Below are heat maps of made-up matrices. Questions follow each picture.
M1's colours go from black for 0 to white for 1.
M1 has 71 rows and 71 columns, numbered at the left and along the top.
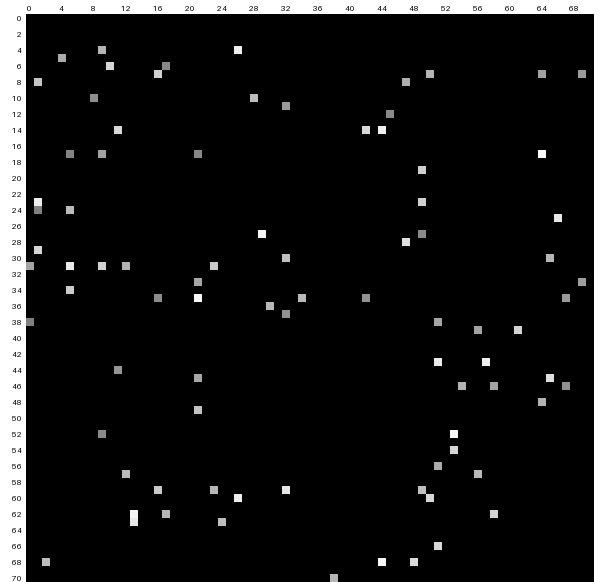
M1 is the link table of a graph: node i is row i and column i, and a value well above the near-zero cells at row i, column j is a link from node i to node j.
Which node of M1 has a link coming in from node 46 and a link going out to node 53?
node 54
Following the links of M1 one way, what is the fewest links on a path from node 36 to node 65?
2
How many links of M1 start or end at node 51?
4
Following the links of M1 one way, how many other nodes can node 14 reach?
4
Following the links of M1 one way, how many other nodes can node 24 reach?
5
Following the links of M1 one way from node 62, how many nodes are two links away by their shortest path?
4
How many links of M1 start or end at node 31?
5
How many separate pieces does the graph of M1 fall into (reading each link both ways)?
9
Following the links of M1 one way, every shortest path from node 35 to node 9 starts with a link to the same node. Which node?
node 34
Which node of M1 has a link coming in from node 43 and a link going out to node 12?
node 57
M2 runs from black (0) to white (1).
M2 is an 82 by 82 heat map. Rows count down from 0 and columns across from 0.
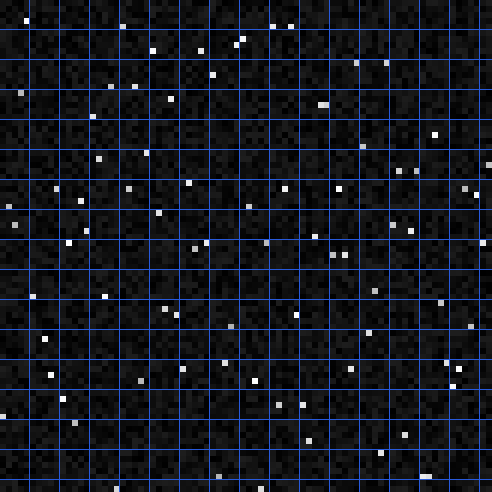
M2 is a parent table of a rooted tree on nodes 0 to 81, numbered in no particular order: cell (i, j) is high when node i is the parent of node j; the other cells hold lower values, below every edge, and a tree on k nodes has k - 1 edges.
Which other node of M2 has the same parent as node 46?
50
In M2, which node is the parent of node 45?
4
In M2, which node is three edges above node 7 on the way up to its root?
30
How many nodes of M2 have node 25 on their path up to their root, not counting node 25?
6
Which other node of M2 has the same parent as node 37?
74
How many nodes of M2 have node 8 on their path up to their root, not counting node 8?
9
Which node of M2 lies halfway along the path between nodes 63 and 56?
61
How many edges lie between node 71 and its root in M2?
6
